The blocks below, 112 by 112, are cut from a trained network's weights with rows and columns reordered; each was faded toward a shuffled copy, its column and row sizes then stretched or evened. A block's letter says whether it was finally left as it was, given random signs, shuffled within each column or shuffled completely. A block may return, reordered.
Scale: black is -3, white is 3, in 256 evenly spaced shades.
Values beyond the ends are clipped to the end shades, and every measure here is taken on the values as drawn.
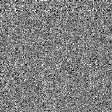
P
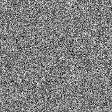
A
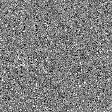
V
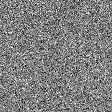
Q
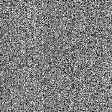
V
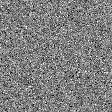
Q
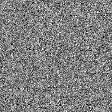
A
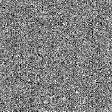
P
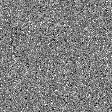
V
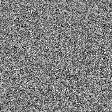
A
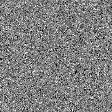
V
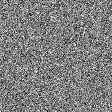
Q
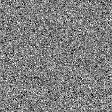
A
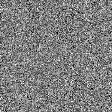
A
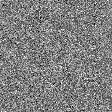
V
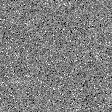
Q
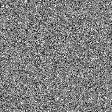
A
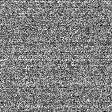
P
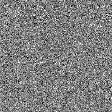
P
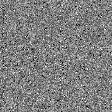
A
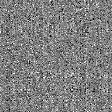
P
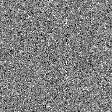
V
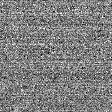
P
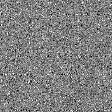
A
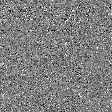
A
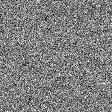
Q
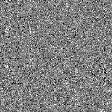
P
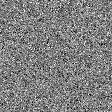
Q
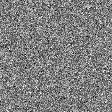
V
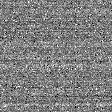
P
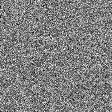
V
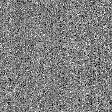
V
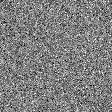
Q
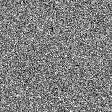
Q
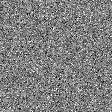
Q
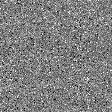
V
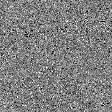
A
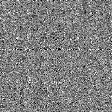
P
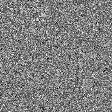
V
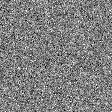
Q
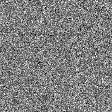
V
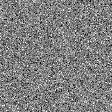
V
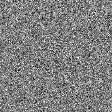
V
